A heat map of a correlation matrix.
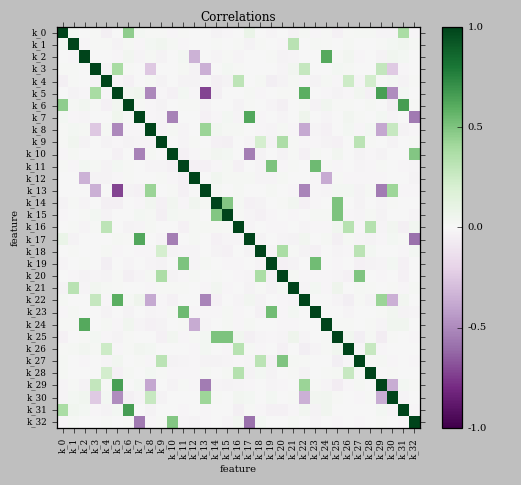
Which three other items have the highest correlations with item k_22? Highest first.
k_5, k_29, k_3
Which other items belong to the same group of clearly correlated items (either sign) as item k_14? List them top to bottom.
k_15, k_25
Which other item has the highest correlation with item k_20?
k_27
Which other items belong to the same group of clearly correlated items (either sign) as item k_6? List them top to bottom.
k_0, k_31
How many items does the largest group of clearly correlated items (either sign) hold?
7
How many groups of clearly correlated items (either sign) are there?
9
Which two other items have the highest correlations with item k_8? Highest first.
k_13, k_30
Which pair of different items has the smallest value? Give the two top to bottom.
k_5, k_13
